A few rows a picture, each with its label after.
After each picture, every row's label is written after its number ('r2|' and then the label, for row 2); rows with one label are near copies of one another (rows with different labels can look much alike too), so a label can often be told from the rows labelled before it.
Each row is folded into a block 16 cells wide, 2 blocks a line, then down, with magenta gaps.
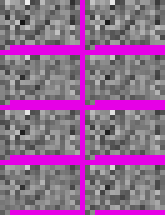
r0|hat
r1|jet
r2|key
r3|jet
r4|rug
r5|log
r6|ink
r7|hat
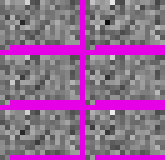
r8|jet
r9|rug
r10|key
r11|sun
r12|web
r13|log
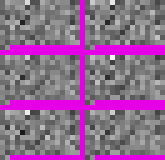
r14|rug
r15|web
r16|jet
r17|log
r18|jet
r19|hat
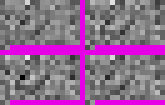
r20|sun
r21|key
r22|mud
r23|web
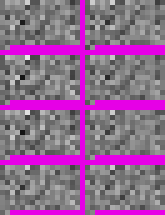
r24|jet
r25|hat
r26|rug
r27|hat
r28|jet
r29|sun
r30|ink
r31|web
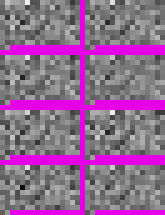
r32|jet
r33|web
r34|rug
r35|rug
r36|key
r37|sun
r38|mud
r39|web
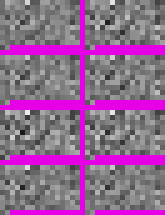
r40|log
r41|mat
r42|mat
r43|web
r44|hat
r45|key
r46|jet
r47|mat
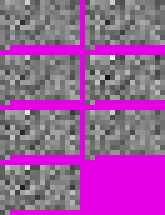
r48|mat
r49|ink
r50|hat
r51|jet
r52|sun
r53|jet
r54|hat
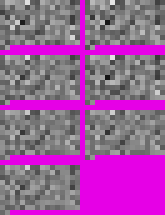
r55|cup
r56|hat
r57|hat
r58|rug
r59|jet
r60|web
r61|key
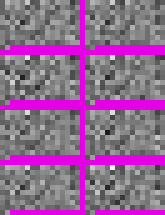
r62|hat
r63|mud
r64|key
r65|log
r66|log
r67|mat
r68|mat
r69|log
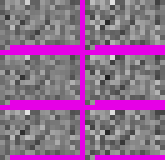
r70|sun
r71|hat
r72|jet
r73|ink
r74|mat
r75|key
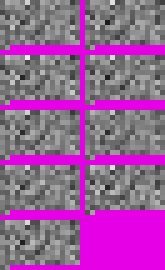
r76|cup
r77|sun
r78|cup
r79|web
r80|ink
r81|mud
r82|rug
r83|hat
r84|ink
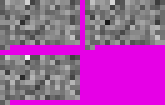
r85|rug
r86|mud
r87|web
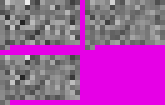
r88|web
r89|log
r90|jet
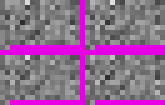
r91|sun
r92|log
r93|log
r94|mat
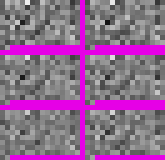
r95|hat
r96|rug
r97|mud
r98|mud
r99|cup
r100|log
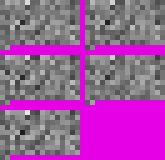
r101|mat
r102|mud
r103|key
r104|sun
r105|rug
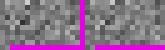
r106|jet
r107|rug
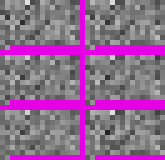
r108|sun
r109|web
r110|key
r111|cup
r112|log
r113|ink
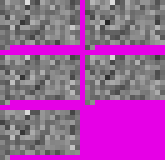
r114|log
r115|rug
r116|cup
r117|log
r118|cup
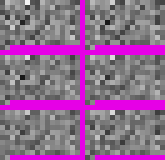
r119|sun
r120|mud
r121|jet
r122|hat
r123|sun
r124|key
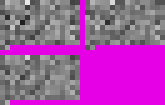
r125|sun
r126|web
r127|sun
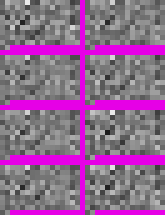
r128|log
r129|hat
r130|sun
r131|key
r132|mat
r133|mat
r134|mat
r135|hat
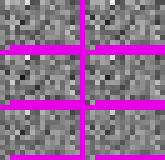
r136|jet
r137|sun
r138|web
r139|cup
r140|hat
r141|sun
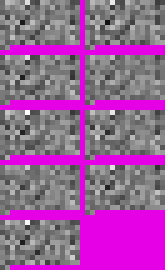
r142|mud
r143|mud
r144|rug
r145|mat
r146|log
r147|jet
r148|cup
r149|log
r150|web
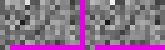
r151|hat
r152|mud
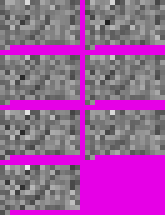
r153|sun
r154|rug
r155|mud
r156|hat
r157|hat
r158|log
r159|hat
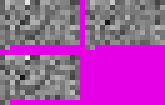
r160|log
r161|mat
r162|ink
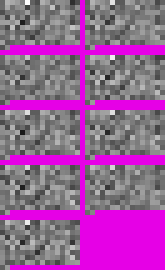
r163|log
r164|log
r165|hat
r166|mat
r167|ink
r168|jet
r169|ink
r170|log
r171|web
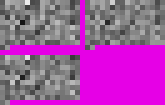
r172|ink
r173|hat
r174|mat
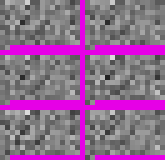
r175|rug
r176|web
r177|mud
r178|rug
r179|key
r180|hat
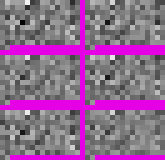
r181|jet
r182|mud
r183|jet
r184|mat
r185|cup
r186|sun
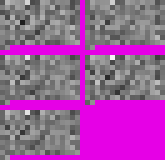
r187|ink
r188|rug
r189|log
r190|log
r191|log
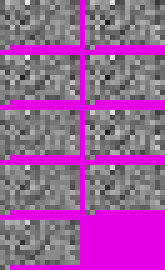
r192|log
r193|ink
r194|web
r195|ink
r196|cup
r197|web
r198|log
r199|ink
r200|mud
